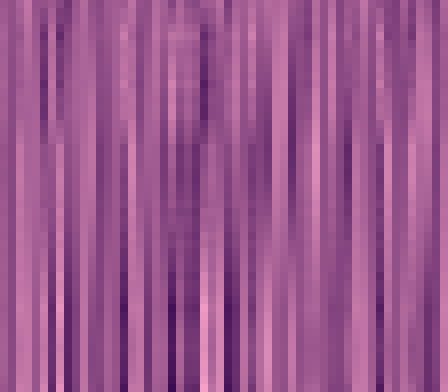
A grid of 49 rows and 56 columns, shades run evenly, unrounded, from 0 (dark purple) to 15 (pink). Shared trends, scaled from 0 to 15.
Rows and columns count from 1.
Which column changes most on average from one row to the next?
48
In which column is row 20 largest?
40
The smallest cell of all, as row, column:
49, 22
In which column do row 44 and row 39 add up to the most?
26
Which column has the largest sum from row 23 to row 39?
8
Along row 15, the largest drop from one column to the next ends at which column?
37
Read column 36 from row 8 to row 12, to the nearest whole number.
11 11 11 11 11
